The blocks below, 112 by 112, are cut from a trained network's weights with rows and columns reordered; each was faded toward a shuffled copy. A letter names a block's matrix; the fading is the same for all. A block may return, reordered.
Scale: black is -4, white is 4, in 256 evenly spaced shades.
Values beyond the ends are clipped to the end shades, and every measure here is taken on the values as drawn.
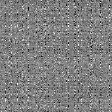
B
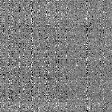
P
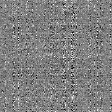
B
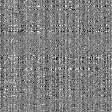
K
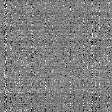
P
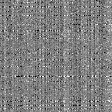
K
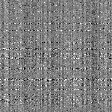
K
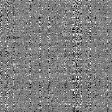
B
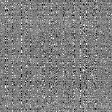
B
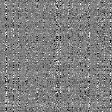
B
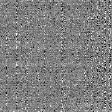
P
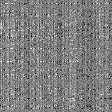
K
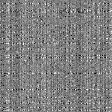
K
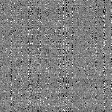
P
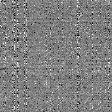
P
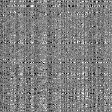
K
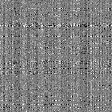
K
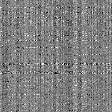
K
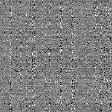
B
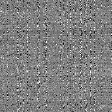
B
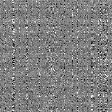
B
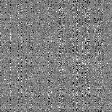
P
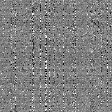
P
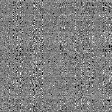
P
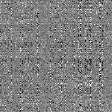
B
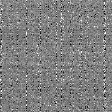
P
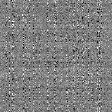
B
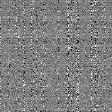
B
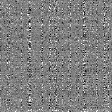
B
